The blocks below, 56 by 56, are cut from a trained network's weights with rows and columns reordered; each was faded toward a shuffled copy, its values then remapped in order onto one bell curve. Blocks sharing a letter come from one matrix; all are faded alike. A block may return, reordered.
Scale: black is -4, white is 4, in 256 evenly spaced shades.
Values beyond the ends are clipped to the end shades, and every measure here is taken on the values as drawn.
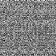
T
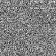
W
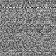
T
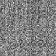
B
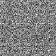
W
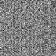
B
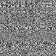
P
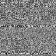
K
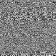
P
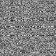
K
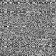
K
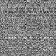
T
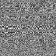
K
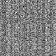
B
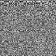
K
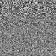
K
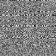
P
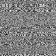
P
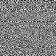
K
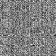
B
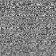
P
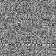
W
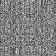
B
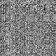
B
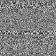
K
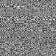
P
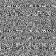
P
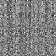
B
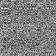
T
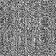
B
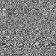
K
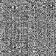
B
